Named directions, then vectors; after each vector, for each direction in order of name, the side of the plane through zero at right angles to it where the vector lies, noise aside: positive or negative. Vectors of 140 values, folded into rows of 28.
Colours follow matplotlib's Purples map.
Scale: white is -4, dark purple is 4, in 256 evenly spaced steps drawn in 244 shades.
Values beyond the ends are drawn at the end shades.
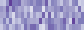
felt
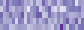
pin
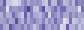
negative, negative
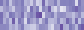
negative, positive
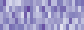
negative, negative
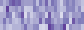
positive, positive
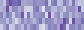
positive, positive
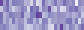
negative, positive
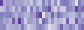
negative, positive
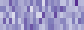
positive, negative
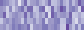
negative, negative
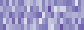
negative, positive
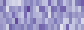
negative, negative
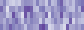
negative, negative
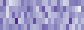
negative, negative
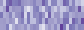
positive, positive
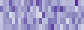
positive, negative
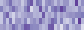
positive, negative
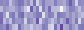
negative, positive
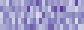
positive, negative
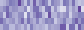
positive, positive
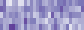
negative, negative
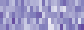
negative, positive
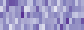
positive, positive
